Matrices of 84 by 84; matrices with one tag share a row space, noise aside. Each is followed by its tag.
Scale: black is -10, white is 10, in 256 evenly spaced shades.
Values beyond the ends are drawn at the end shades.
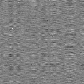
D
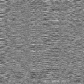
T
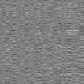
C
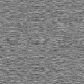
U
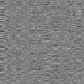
T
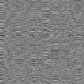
T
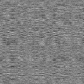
U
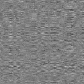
D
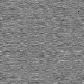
U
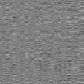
C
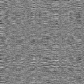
T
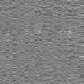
C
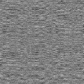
U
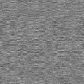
U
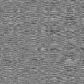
D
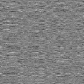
U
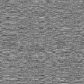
U
